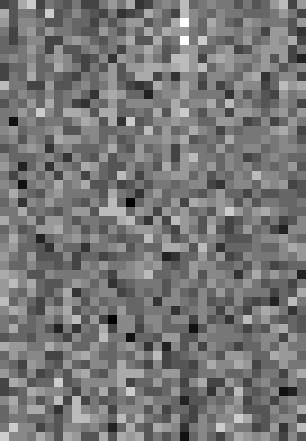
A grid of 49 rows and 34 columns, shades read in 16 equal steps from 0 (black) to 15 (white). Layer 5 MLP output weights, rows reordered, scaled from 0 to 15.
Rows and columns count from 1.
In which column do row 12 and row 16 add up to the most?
26
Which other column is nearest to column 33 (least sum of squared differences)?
11
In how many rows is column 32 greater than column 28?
23
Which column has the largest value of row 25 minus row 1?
1
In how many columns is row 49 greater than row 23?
14
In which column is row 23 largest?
13
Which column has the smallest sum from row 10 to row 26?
3
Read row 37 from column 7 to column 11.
2 7 3 7 6
